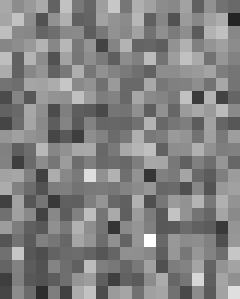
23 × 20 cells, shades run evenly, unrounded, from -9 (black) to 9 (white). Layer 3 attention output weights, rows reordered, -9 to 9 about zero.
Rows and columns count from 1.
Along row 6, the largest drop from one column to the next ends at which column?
2
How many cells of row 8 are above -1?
14
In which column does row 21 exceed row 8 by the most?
17
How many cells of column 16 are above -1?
19
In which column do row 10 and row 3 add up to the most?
18
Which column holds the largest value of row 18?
7
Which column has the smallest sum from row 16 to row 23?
4
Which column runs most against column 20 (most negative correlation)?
6
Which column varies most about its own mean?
13
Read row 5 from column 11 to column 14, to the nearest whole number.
1 0 4 -1
